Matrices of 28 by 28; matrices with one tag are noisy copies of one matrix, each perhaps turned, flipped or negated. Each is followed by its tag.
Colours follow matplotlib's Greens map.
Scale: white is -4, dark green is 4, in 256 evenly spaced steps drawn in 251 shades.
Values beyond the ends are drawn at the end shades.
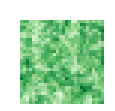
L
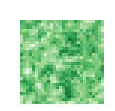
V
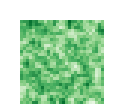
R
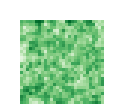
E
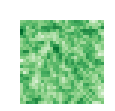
R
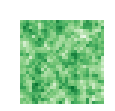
L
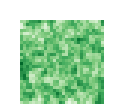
E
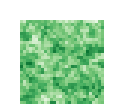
L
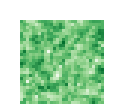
R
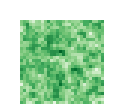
V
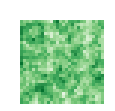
L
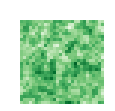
V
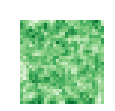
E
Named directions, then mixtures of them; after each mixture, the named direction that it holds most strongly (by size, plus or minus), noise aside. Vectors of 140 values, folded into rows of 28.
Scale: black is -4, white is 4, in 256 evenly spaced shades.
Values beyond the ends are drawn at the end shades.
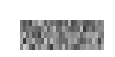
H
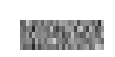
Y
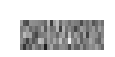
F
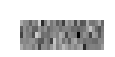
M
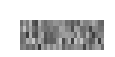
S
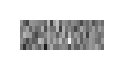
F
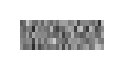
Y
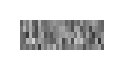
S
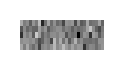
M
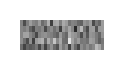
F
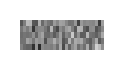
Y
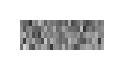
H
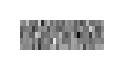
M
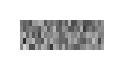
H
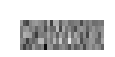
F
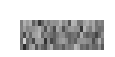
H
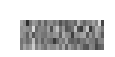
Y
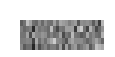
Y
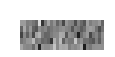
M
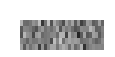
M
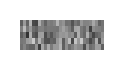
S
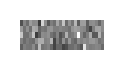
M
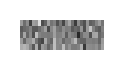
M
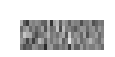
F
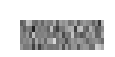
Y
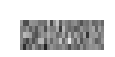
F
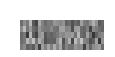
S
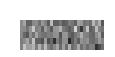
Y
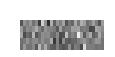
M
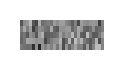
S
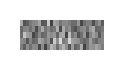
F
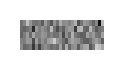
Y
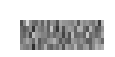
Y
